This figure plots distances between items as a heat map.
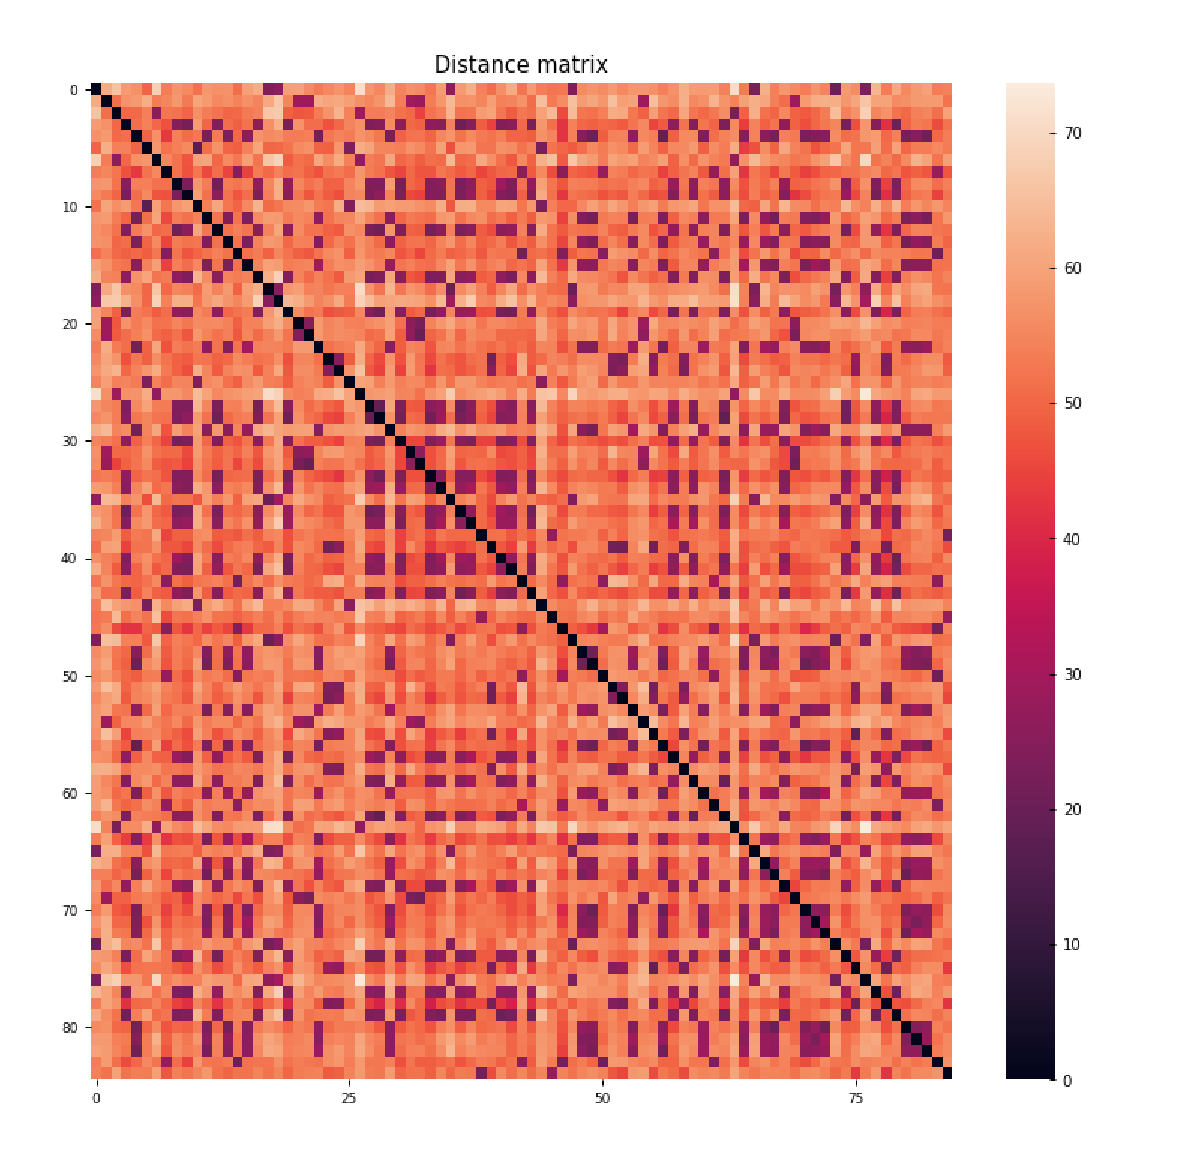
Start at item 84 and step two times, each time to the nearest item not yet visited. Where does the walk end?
45
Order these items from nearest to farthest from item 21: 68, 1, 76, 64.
1, 68, 64, 76
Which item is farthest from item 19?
18
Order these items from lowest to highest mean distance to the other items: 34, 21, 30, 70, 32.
30, 70, 34, 32, 21
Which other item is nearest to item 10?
5
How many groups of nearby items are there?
9
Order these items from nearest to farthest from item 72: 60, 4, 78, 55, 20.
4, 60, 78, 55, 20
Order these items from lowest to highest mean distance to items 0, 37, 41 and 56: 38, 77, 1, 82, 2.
77, 82, 38, 2, 1
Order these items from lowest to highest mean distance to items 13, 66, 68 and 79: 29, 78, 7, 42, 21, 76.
29, 78, 7, 21, 42, 76
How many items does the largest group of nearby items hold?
23
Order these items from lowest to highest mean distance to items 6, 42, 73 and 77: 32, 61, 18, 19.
19, 61, 32, 18
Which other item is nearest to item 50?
83
